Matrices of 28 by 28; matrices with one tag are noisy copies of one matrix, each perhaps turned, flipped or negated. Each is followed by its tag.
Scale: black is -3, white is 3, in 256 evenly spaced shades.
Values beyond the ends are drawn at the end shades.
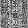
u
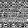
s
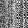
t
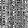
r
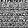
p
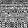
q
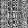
u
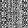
s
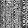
r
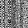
t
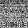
q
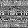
u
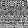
q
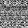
s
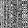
q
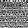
p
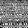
r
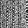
p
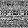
u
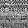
t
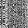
r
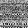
r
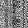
t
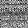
t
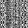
s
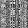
u
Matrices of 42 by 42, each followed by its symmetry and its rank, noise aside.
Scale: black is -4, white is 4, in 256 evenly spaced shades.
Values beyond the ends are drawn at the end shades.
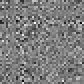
symmetric, rank six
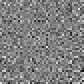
no symmetry, rank six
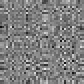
no symmetry, rank four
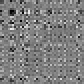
symmetric, rank three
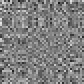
no symmetry, rank four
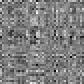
no symmetry, rank four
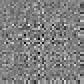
no symmetry, rank four
